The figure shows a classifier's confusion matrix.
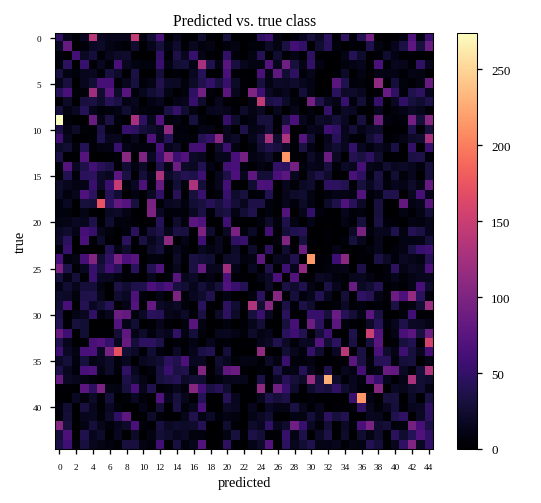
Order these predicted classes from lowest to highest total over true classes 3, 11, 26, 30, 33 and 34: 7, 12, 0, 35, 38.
35, 12, 0, 38, 7
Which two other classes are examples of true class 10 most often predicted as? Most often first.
13, 27
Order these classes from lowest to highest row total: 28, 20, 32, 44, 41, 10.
20, 41, 10, 44, 28, 32
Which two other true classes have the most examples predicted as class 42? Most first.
37, 28
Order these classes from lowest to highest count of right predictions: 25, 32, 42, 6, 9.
25, 32, 6, 42, 9
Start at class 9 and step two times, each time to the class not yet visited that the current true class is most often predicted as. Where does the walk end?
4
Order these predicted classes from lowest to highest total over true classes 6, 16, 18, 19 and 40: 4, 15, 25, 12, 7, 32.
15, 32, 25, 12, 4, 7
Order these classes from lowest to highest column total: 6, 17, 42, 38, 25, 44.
6, 25, 38, 42, 17, 44
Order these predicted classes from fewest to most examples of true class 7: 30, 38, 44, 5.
5, 44, 38, 30
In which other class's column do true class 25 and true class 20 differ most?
29
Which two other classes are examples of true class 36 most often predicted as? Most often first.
44, 17
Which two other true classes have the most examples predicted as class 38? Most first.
5, 9
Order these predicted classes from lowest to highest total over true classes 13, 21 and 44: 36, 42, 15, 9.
9, 15, 36, 42
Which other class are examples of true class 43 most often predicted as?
1
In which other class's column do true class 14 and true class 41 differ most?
28
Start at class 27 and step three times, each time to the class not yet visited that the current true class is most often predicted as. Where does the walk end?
12
